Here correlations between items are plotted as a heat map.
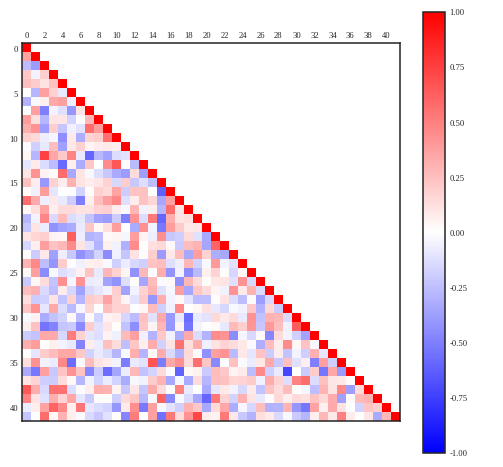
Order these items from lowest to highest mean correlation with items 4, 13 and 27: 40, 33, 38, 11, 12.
11, 40, 12, 33, 38
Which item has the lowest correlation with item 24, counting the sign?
3
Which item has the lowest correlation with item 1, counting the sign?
36
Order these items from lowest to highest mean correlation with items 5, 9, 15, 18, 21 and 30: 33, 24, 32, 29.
29, 33, 24, 32
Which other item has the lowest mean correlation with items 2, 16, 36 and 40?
31
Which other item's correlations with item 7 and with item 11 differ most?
35
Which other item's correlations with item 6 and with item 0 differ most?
17
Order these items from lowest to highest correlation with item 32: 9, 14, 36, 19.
14, 19, 9, 36
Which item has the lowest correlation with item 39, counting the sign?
20
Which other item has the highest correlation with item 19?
41
